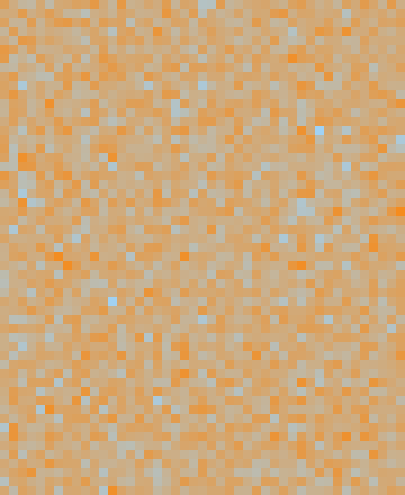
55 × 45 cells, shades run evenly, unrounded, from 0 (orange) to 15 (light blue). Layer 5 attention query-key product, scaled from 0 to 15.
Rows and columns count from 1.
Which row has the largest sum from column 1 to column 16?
50
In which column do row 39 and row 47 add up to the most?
31
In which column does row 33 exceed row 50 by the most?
34
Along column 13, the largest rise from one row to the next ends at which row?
19
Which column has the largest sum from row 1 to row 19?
10
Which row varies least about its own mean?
41
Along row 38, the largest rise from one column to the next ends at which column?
17
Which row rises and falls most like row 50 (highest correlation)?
54
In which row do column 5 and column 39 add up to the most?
30
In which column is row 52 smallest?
6
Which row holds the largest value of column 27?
44
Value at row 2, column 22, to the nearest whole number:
4
